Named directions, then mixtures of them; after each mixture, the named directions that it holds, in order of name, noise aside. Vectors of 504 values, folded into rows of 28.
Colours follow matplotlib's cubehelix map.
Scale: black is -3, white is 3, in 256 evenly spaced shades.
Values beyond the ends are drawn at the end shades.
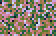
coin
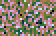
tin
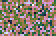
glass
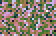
coin.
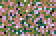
tin.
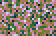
coin.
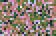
coin, glass.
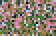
coin, tin.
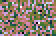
coin, glass.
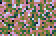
coin.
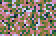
coin.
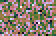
coin, glass.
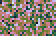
coin.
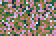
coin.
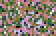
tin.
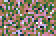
glass, tin.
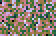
coin.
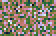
glass.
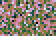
coin, tin.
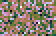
coin, glass.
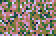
coin, glass.
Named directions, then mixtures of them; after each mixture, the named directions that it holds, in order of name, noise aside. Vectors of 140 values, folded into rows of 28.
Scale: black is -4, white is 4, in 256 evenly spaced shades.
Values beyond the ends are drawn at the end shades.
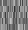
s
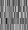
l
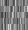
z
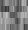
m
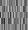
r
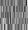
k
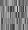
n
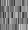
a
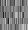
a, k.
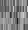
m, z.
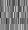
a, l.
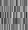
r, s, z.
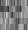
a, m.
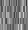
l, m, s.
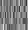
k, r, s.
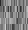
a, m, n.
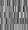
l.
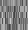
s.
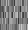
a.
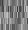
a, m, n.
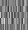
r.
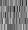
k, n, s.
